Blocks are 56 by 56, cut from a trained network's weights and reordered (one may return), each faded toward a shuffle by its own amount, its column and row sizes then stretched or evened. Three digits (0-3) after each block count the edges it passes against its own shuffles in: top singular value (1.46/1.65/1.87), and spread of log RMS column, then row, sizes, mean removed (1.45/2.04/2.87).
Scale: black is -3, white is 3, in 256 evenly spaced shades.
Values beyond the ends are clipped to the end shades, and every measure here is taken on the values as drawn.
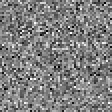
0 0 1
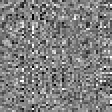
3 2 1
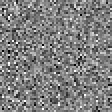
2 2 0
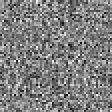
2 0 1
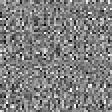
3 2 2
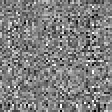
2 2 1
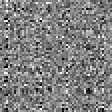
3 2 1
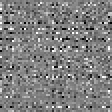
0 2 3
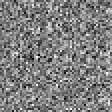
3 1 1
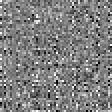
3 3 1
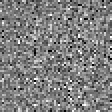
0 2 1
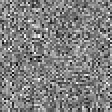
3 1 0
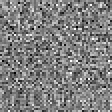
3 0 2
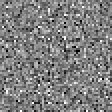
0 1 1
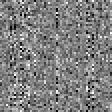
0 3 0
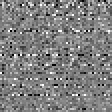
0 1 3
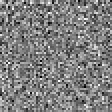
2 1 1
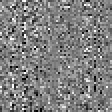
2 3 1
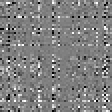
2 3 3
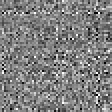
3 2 2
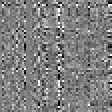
3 3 1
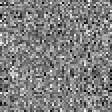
2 2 1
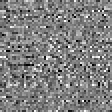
2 0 3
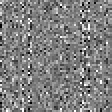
1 3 0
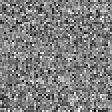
1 0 1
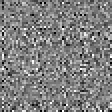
2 1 2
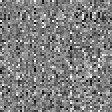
2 2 1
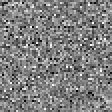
0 0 1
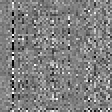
3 3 1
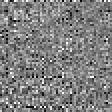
3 2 2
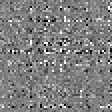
1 2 3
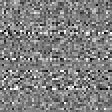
3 0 3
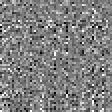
2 2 2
